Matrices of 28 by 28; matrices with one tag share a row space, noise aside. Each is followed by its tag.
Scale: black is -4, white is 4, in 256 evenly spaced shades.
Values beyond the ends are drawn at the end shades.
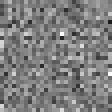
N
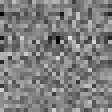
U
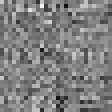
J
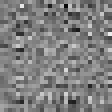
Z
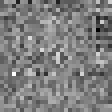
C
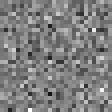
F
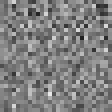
F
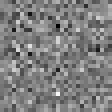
C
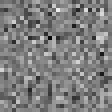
F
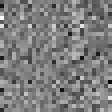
N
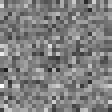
U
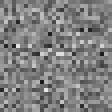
J
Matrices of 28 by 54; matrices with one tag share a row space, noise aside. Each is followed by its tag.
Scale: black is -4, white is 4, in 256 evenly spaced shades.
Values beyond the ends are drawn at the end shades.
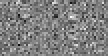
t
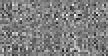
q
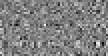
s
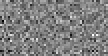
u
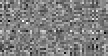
u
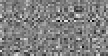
s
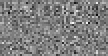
q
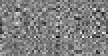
s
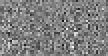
q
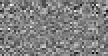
u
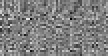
u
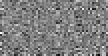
s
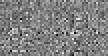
q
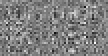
t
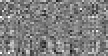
u
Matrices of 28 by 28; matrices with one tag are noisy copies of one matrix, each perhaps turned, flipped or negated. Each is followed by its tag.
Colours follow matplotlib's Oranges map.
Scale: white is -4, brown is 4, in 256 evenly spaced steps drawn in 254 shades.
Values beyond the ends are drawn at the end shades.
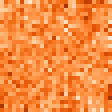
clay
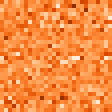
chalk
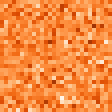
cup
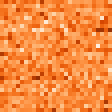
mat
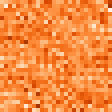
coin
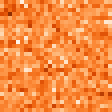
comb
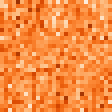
coin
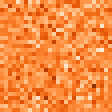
cup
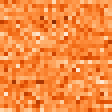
mat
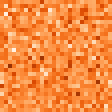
cup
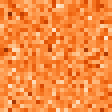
chalk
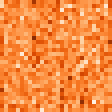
mat
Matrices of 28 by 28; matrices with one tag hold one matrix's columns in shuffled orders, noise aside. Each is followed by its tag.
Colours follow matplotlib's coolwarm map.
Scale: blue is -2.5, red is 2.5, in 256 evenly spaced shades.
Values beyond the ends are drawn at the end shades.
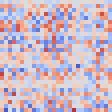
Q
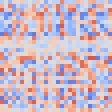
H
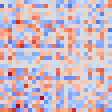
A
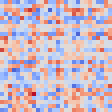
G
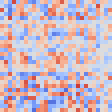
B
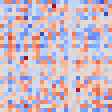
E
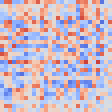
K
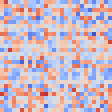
G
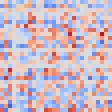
A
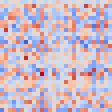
Q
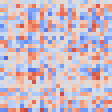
Q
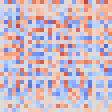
K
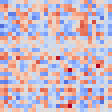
H
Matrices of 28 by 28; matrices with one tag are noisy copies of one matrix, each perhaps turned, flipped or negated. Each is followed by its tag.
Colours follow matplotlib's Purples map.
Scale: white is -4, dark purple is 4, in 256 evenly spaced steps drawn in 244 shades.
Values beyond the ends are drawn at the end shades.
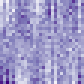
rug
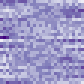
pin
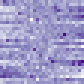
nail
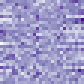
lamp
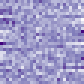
lamp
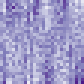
rug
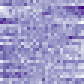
nail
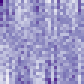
rug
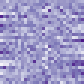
lamp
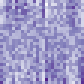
pin
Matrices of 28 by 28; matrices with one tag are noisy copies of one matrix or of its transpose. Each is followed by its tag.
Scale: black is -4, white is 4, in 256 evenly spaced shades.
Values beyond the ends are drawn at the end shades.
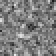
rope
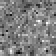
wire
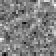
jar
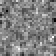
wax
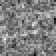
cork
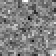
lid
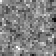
wax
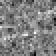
cork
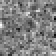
lid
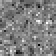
wire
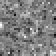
lid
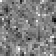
wax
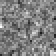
lid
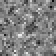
rope
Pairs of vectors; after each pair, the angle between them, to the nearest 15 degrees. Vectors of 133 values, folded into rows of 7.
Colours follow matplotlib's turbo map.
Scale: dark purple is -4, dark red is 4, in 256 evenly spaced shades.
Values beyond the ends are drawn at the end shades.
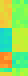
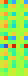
75 degrees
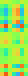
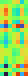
150 degrees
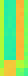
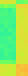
60 degrees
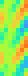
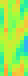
135 degrees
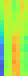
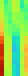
165 degrees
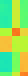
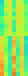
90 degrees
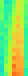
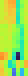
135 degrees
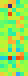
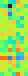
165 degrees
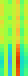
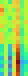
15 degrees
